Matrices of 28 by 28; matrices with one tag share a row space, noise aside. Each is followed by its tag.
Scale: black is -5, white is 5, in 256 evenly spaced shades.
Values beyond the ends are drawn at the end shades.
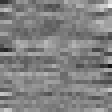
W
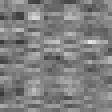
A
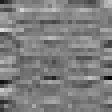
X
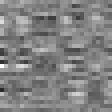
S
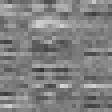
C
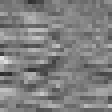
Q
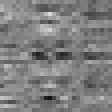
C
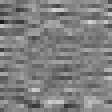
A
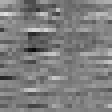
Q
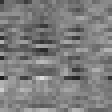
S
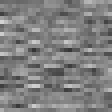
A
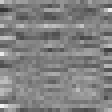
X
